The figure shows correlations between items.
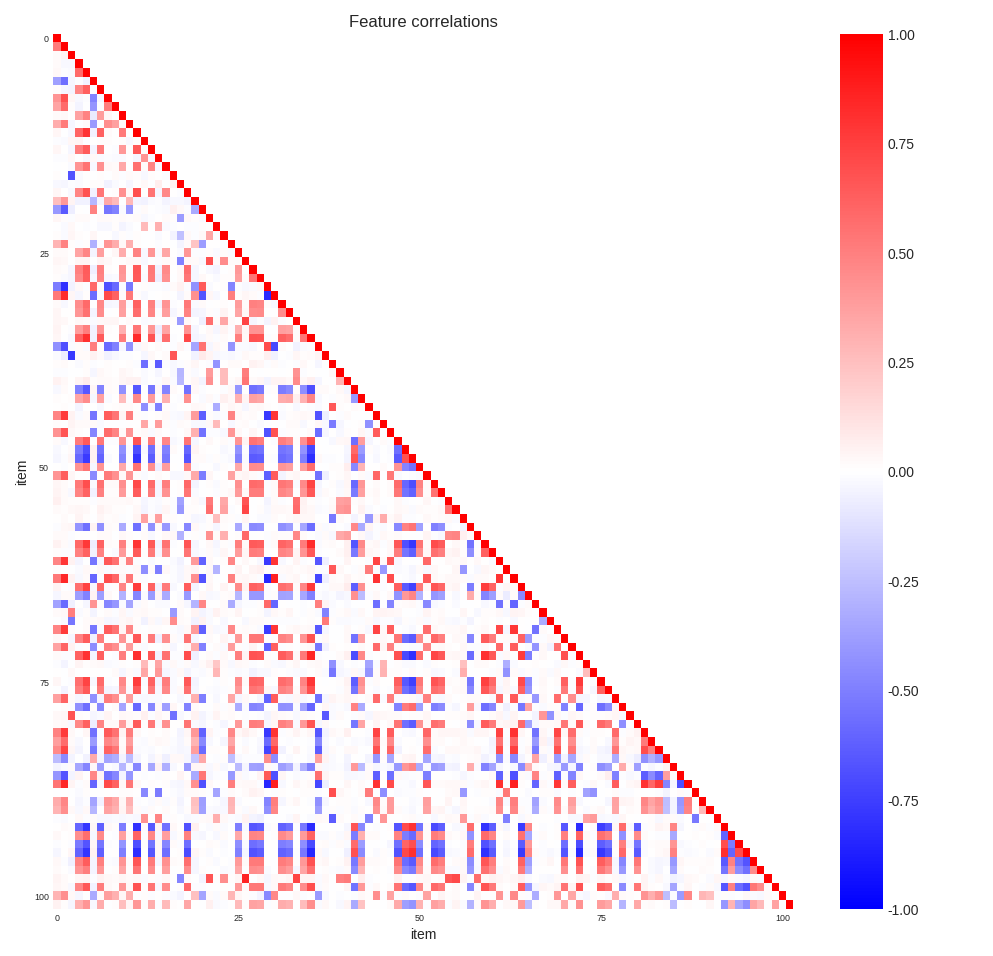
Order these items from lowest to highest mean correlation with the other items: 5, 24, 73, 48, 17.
48, 5, 17, 73, 24
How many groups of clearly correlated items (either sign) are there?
5
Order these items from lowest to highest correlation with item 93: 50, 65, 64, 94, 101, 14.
94, 65, 14, 101, 50, 64
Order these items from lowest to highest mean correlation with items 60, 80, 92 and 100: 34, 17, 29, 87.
29, 17, 34, 87
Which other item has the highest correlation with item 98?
26
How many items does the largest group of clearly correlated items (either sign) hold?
43
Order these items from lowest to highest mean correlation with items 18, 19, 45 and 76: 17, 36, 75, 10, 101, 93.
36, 17, 10, 101, 93, 75
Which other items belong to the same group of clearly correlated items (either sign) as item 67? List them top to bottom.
2, 16, 37, 68, 79
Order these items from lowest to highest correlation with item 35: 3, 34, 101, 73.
73, 101, 34, 3
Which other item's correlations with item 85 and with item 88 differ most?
38
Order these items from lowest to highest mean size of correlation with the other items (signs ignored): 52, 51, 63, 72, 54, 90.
54, 90, 51, 63, 52, 72
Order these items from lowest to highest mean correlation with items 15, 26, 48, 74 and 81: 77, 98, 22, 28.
28, 22, 77, 98
